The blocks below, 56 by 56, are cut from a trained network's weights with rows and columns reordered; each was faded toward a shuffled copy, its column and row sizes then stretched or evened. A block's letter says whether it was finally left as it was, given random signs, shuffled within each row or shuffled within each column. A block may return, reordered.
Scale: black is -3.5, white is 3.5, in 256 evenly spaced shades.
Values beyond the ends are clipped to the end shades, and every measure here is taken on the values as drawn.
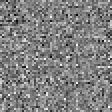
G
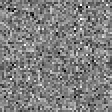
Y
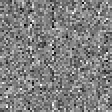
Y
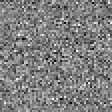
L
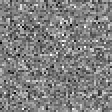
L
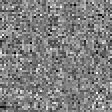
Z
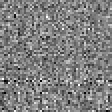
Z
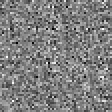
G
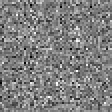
Z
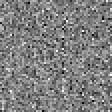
Y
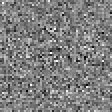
G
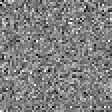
L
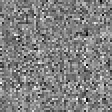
G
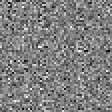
Z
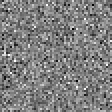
Y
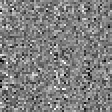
G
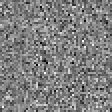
Y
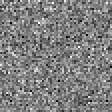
L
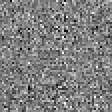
G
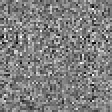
G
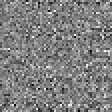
Z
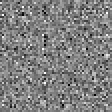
G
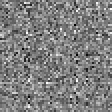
G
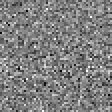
L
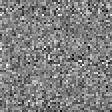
G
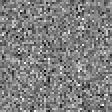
Y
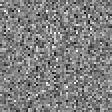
Y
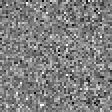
Y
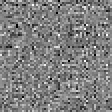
Z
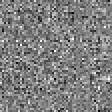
Z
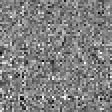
G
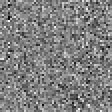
Y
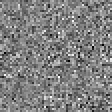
G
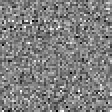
L
